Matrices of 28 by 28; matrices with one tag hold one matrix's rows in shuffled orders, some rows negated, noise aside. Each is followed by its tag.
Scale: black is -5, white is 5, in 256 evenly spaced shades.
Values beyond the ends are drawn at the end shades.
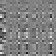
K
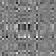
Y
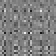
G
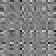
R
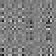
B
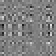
B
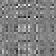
Y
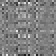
Y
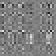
B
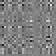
B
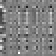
K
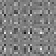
G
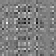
Y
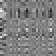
K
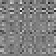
R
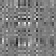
Y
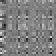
K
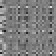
K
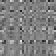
R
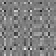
G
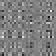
B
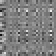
K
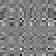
R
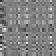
K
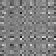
R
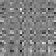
R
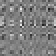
R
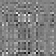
Y
